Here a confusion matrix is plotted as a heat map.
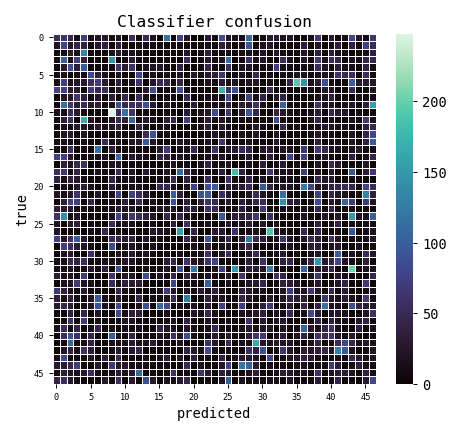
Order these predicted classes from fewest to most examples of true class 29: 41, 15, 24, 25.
15, 24, 25, 41
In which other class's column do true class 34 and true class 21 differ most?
45
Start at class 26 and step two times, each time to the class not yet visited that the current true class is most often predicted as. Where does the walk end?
43
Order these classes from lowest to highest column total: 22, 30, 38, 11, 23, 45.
23, 30, 11, 45, 22, 38
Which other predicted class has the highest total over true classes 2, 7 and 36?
24
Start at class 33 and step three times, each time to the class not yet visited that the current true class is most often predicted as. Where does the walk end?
41
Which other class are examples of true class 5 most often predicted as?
12
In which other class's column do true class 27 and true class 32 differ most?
28
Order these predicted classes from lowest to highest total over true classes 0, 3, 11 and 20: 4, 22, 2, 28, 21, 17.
21, 17, 2, 22, 28, 4
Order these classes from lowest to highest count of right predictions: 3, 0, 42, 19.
19, 0, 3, 42
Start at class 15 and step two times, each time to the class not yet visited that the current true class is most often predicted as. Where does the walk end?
35
